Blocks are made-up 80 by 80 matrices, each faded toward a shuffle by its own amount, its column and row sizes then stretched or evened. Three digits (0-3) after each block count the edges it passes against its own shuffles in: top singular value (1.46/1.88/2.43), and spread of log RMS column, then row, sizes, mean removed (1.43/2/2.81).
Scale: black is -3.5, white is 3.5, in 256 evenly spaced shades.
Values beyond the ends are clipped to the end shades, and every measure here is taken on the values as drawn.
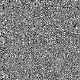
1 1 1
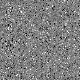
0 2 0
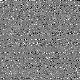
0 0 3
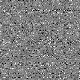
1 0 2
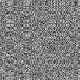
3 1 0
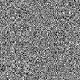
2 1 0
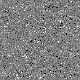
1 1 1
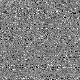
0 0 3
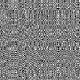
3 2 1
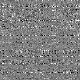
2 1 3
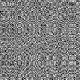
3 0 0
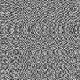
3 1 2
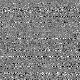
0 0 3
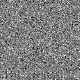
1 0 0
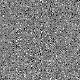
1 2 0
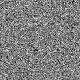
1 0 0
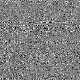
1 0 3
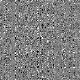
1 3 1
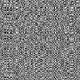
3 2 2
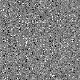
1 2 0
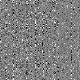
2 3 0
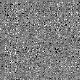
0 2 2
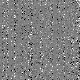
0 3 0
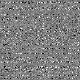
1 1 3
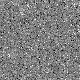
0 0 0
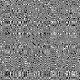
3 1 2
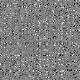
1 1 2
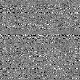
2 0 3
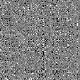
2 2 1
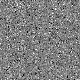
0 1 0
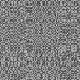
3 0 1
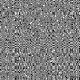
3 2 0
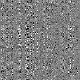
2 3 1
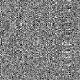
2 2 1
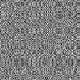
3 1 1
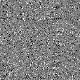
1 1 1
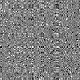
3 1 1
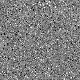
0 0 0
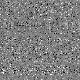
1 0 2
